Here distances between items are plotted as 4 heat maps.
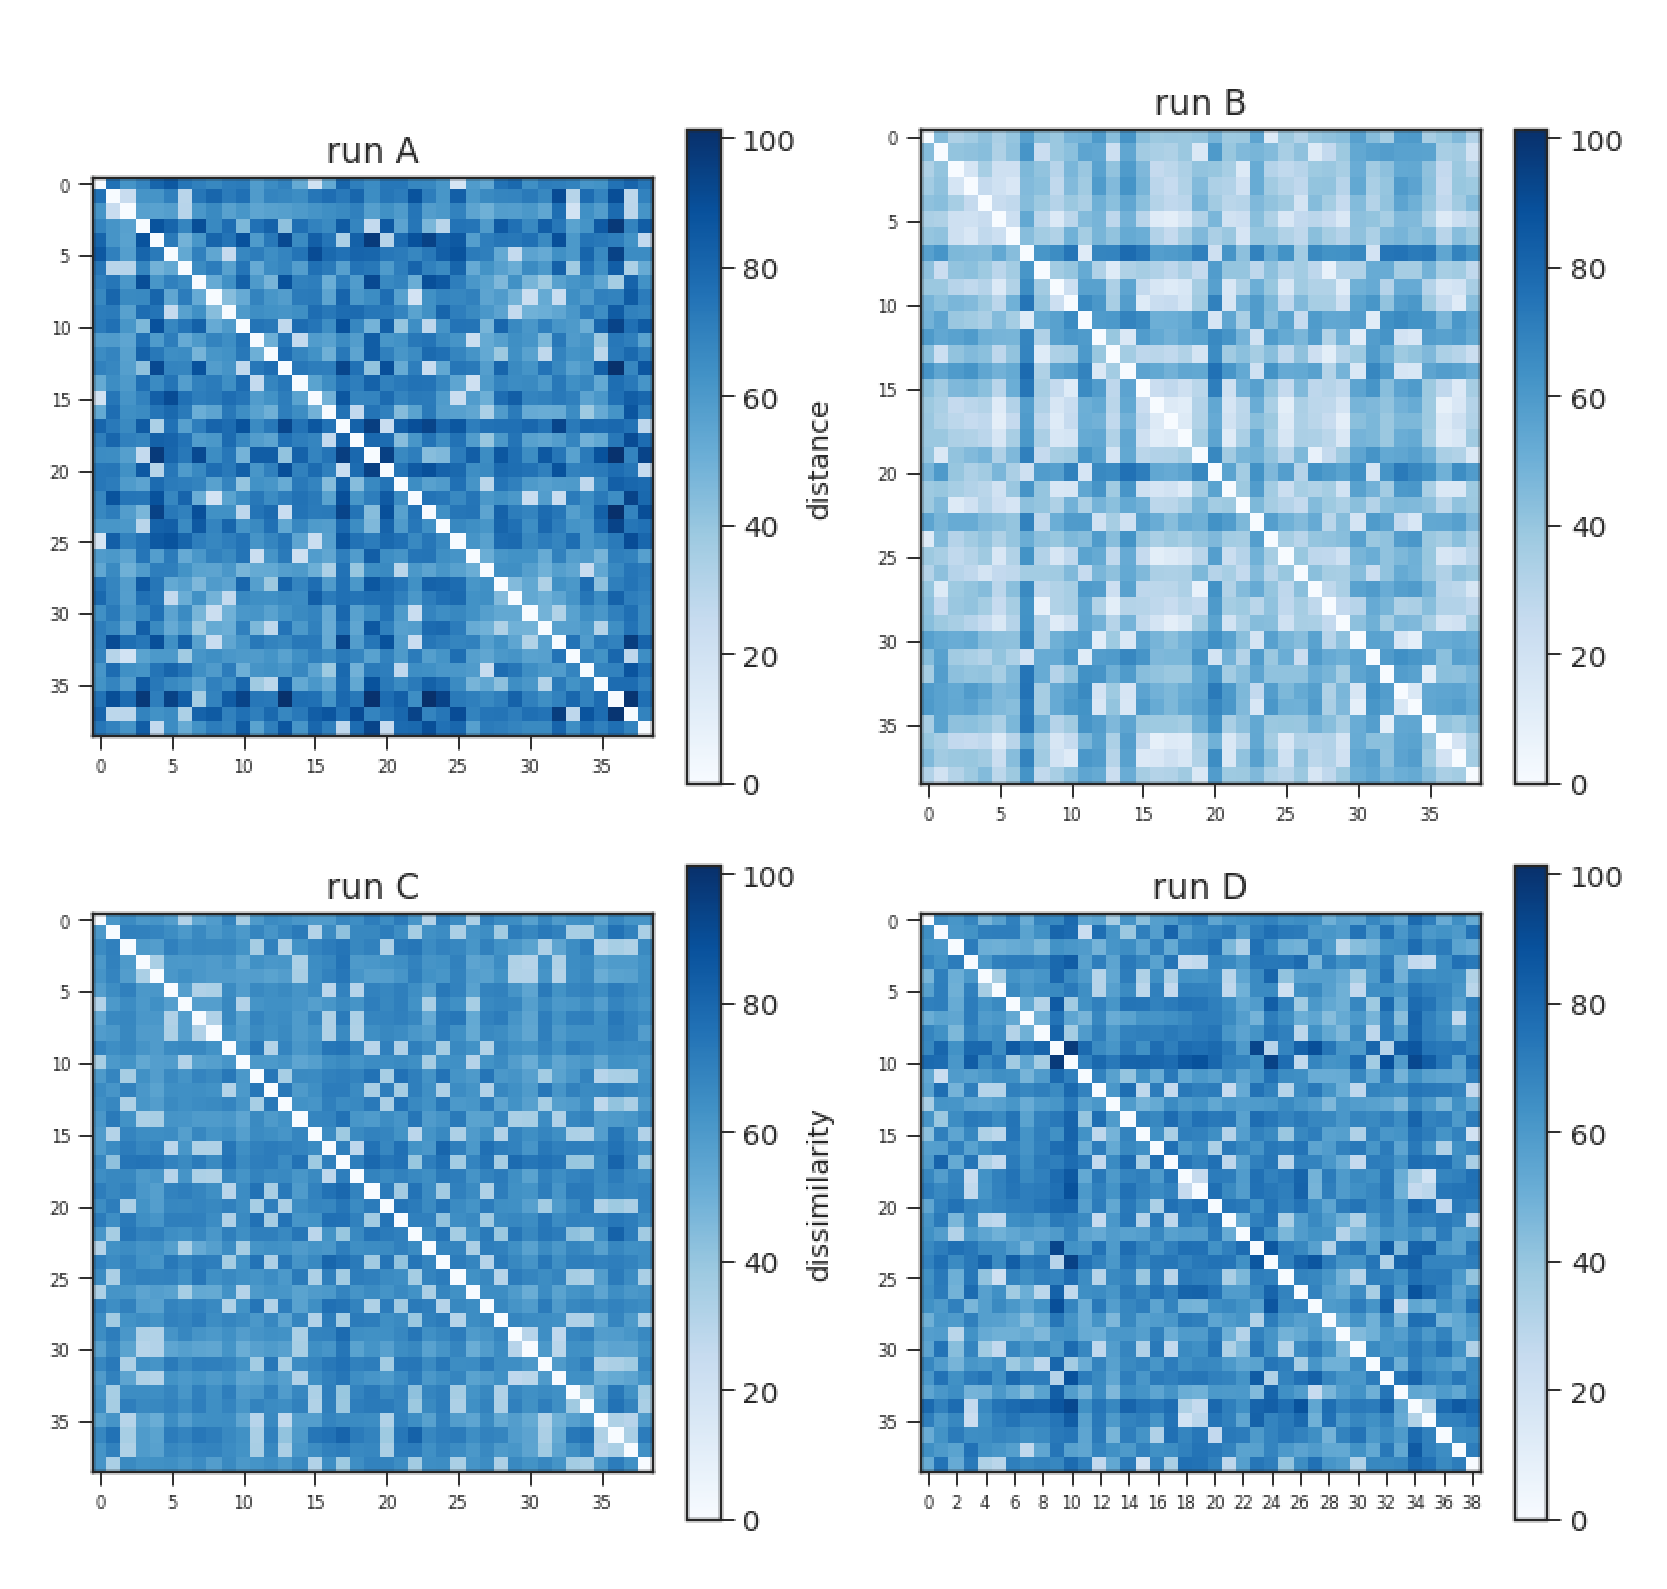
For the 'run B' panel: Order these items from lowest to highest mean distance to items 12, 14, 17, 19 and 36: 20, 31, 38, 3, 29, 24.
29, 38, 3, 24, 31, 20
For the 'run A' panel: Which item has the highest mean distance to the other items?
36
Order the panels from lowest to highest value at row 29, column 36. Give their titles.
run B, run C, run D, run A
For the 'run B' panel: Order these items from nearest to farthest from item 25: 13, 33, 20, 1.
13, 1, 33, 20
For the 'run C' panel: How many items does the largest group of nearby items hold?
9
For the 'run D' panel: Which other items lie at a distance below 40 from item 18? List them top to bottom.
3, 19, 34, 35
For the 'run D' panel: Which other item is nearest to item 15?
38
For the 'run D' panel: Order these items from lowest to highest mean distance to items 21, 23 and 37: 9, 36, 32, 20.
36, 20, 32, 9
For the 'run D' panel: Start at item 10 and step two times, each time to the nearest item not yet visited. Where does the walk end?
8
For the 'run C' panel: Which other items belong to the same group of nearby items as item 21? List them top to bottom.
9, 12, 19, 24, 27
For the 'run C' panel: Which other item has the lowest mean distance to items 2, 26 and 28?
35
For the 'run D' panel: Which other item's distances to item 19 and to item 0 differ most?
34
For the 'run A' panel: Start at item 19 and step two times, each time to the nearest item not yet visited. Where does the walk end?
24
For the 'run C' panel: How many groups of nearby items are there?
6
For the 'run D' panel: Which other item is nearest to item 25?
5
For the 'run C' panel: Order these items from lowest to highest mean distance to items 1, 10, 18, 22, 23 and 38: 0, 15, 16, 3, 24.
15, 0, 16, 3, 24
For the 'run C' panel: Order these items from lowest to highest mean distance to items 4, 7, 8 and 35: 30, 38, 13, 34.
30, 13, 38, 34
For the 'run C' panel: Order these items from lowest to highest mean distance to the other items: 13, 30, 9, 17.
30, 13, 9, 17
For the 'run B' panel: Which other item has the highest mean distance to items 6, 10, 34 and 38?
7
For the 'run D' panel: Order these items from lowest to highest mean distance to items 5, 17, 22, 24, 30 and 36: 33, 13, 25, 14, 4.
25, 4, 13, 33, 14
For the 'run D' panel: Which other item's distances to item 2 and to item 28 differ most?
23
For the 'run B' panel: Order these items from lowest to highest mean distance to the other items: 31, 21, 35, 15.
21, 15, 35, 31
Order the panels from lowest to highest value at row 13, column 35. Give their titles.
run C, run B, run D, run A
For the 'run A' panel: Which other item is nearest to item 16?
18
